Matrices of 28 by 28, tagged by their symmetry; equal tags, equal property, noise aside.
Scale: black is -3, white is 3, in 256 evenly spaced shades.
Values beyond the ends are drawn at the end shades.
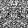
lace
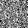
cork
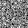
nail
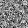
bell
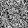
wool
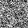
cork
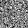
cork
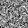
wool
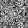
nail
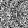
nail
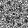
wool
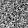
bell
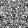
lace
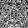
lace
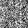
nail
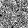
bell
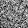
bell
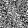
wool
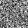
cork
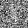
wool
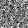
wool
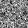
wool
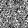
wool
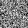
wool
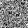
wool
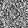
nail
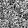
bell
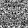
lace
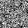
cork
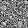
bell
